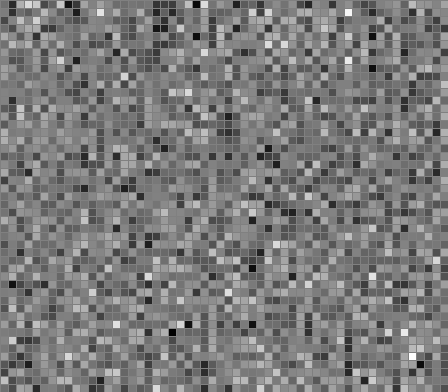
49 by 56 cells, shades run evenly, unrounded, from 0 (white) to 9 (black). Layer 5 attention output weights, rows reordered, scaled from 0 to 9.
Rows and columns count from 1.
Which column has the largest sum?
19
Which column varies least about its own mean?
7
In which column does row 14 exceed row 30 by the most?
24
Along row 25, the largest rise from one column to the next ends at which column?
18
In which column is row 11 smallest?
56
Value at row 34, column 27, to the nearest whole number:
5
